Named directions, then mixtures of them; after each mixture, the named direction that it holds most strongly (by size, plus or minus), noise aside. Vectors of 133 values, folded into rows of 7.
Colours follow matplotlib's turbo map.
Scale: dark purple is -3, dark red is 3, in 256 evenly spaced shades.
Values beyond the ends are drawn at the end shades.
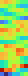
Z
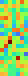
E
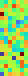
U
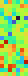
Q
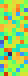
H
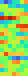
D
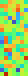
H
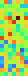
Q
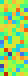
H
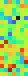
Q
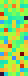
U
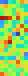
E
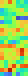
Z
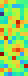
U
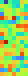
D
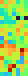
Q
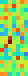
E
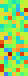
H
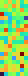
U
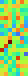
E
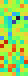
Q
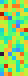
U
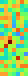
E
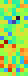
Q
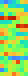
D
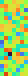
H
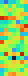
D
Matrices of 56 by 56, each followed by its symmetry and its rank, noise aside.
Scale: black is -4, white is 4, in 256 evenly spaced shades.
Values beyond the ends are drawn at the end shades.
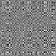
no symmetry, rank two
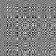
symmetric, rank two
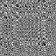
symmetric, rank three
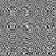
no symmetry, rank three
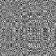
antisymmetric, rank four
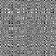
no symmetry, rank three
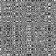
no symmetry, rank three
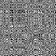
no symmetry, rank three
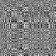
no symmetry, rank two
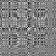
symmetric, rank three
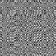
symmetric, rank two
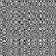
no symmetry, rank three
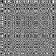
no symmetry, rank two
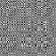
symmetric, rank four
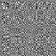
antisymmetric, rank four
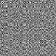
symmetric, rank four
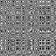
symmetric, rank two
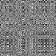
no symmetry, rank four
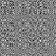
no symmetry, rank four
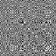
symmetric, rank four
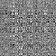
antisymmetric, rank four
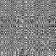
no symmetry, rank four
